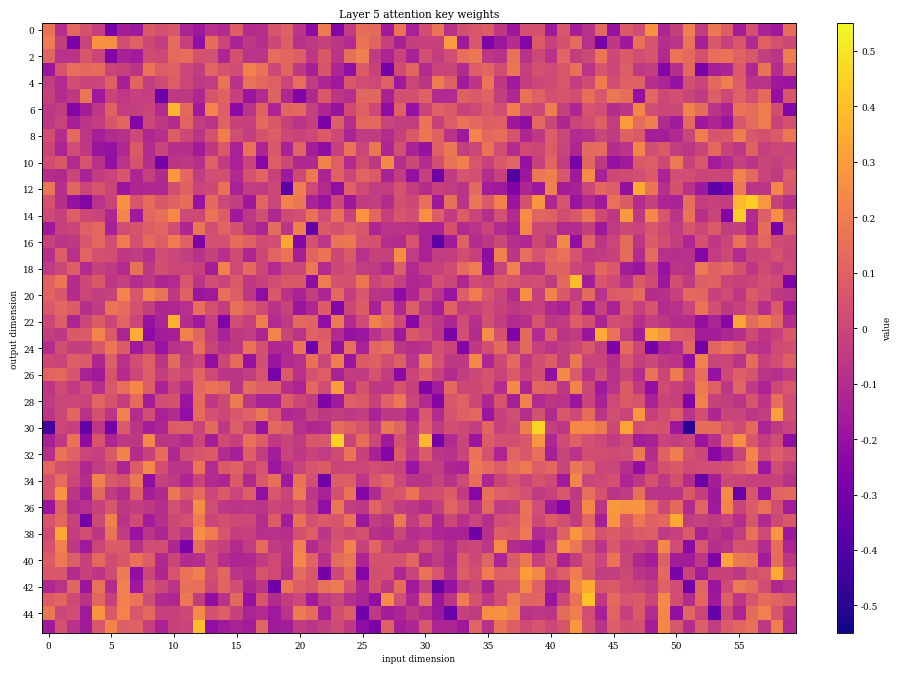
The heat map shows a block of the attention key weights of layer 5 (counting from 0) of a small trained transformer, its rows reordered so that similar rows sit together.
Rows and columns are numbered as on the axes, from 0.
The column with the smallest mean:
31
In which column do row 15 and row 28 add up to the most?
38
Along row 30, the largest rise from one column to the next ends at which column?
52
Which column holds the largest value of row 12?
47
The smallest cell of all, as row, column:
30, 51
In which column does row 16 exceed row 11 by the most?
19
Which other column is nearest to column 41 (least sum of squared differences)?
36
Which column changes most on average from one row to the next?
22
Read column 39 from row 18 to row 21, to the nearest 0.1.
-0.1 0 0 0
